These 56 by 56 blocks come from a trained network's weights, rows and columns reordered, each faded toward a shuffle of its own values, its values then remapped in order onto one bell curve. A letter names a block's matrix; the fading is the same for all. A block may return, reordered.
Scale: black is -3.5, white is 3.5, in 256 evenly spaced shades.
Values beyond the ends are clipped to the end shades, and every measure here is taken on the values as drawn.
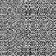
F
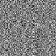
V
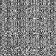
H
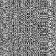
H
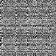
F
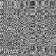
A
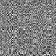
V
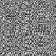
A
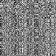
H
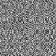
V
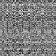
F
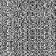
H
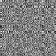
A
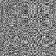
A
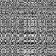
F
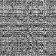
F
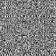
H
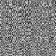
A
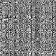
H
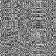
V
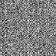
H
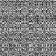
F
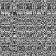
F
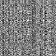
H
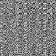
H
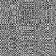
A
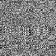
H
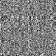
H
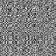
A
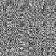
V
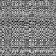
F
